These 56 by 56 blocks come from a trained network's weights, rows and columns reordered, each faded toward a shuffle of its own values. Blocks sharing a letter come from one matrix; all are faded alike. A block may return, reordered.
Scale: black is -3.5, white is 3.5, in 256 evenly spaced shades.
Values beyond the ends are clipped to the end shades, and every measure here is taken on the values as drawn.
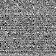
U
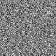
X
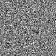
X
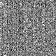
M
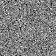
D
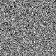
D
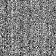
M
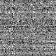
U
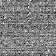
U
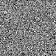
D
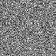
X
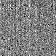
M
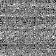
U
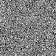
D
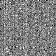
M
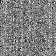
M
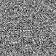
X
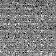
U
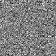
X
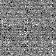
U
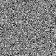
D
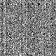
M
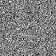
X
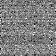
U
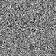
X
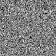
D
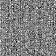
M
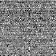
U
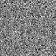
X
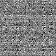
U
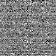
U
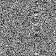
D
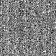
M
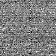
U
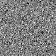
D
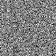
D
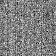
M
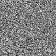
X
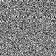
X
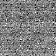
U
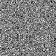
X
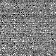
U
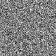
X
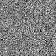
X
